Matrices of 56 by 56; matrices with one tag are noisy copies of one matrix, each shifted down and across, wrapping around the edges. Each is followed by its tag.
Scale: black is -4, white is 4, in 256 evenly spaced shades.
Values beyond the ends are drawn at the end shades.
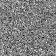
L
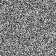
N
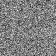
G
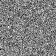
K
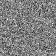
K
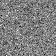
G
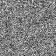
G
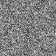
L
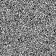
K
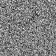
L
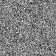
K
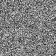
G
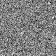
K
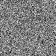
K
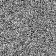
N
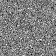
K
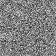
N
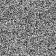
G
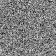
N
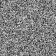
N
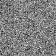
N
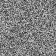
K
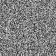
L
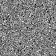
K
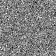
K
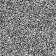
K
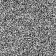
N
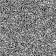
N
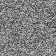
N
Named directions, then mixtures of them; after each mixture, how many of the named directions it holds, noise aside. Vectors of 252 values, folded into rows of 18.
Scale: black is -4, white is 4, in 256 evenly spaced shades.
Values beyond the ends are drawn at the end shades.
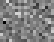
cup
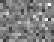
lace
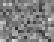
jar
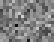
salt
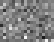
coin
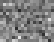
one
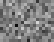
one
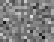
two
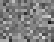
three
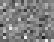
one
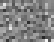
two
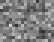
four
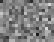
two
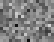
one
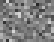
two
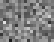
two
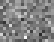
three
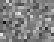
two
